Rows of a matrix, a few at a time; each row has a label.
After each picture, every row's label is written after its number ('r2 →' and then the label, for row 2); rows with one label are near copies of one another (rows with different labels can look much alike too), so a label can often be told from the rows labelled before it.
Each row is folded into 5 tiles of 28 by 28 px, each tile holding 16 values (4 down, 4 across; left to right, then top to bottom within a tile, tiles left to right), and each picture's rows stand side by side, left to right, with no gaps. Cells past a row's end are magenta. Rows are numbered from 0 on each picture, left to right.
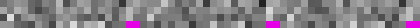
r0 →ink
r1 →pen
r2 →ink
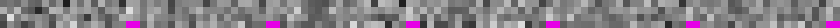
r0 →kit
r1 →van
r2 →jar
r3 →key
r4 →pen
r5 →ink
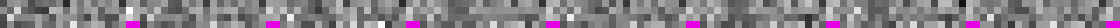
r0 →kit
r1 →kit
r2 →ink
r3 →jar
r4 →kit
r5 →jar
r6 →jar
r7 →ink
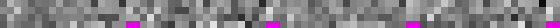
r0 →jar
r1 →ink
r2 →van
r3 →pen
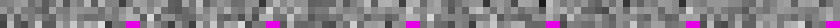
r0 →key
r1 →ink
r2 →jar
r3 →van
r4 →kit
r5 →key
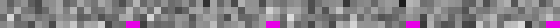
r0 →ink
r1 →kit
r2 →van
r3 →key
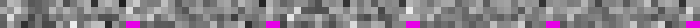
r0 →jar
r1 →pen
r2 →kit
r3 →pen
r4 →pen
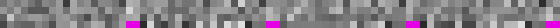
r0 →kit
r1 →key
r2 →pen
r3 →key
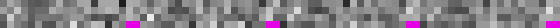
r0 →jar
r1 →ink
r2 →kit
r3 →kit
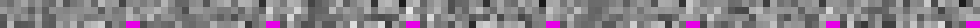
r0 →key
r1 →pen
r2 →jar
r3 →van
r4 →jar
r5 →kit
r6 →key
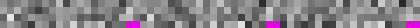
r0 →ink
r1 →ink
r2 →key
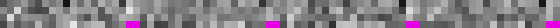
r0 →kit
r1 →key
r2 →van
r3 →pen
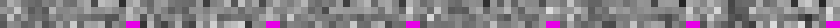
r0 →jar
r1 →key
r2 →pen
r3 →kit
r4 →jar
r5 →jar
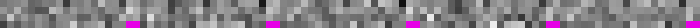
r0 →kit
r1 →van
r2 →pen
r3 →ink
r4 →pen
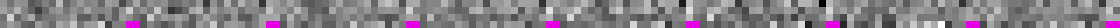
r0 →ink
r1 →kit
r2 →jar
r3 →pen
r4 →pen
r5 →pen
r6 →key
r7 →jar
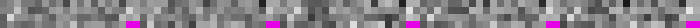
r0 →kit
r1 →van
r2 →jar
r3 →kit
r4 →kit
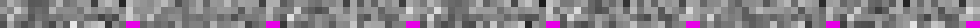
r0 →jar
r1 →pen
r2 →kit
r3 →jar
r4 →kit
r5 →pen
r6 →kit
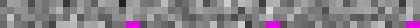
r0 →van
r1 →pen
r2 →pen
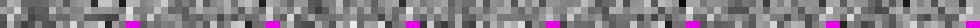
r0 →jar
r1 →pen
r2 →ink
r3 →key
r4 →pen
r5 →kit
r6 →kit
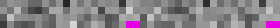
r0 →kit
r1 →kit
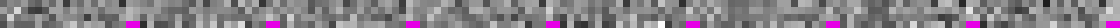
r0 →kit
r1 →key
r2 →van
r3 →pen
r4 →key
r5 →jar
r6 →jar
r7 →kit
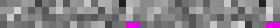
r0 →pen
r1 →pen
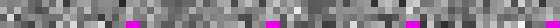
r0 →ink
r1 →jar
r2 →jar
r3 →key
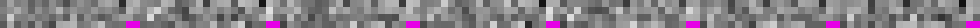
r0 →van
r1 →pen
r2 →jar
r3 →pen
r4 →kit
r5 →van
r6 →van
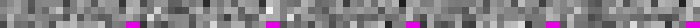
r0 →van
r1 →kit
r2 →pen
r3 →key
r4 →jar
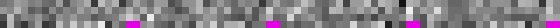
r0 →key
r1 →ink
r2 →pen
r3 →jar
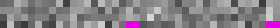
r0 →key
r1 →pen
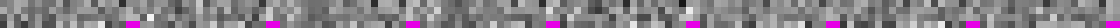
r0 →key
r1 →ink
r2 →jar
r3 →jar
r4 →kit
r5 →key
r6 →key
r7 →van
